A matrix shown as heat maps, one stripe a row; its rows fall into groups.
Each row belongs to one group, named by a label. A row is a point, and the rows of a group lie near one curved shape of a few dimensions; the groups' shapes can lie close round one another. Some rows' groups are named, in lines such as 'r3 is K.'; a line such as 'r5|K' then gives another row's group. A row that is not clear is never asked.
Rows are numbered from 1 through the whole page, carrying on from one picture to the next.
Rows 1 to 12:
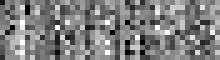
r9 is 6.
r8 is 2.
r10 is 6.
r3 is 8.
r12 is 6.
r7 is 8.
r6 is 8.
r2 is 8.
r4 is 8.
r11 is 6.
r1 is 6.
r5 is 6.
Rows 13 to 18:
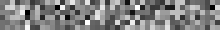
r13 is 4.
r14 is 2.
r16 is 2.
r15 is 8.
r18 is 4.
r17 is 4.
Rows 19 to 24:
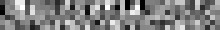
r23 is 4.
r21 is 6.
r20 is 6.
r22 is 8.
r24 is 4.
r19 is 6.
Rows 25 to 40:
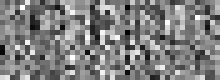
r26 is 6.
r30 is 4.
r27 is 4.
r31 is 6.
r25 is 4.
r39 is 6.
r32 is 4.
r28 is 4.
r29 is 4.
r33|4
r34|6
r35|6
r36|4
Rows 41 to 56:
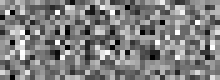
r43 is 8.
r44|6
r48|4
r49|8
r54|8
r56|8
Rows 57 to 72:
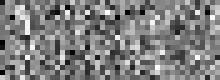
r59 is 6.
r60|8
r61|4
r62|4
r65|6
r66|6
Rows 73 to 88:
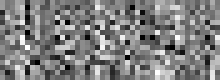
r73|8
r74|8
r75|6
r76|8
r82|4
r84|6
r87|8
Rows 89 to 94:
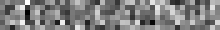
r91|8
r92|8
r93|2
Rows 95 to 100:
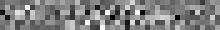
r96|4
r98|8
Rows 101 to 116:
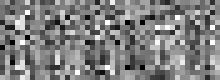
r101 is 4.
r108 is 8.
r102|8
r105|6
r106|8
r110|6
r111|8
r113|8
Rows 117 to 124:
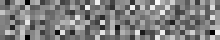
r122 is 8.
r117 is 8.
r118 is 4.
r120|8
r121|4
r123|2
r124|8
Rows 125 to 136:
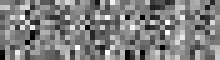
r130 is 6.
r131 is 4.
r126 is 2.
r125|4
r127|8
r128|6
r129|4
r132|4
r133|8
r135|6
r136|6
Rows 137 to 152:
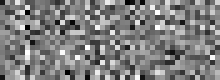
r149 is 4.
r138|4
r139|8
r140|4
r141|2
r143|4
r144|8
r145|4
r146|4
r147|4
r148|8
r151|2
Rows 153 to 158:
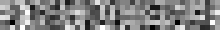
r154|2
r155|4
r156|2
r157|8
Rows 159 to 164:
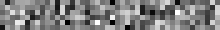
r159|8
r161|2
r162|4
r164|6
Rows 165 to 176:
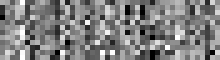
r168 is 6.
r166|6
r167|6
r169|4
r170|2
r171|6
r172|2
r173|2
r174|4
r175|2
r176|2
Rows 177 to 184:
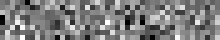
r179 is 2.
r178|4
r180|6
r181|6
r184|2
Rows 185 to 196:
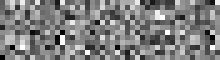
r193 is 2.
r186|6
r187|8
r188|2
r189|4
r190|6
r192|2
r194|8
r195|4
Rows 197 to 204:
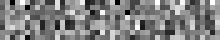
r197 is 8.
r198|8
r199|6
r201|2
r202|2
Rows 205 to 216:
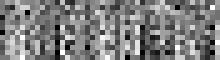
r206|8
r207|8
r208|6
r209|6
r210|2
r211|6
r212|6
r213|2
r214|2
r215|2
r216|6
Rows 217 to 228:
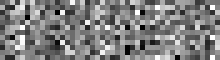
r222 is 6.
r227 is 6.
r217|6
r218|8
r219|2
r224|8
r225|2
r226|6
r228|8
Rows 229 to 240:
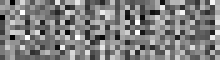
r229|8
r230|2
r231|6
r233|2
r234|6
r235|2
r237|6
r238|2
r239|4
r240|6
